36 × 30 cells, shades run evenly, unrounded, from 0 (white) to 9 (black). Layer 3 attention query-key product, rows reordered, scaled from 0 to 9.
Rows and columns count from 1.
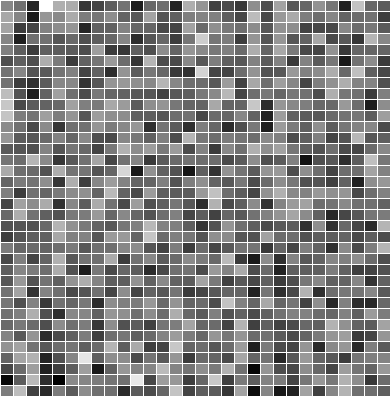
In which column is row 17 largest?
28
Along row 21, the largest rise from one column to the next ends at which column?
26
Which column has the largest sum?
3
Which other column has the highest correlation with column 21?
18
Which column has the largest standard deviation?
20
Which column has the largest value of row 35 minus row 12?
1
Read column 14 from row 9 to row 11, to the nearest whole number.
6 5 5
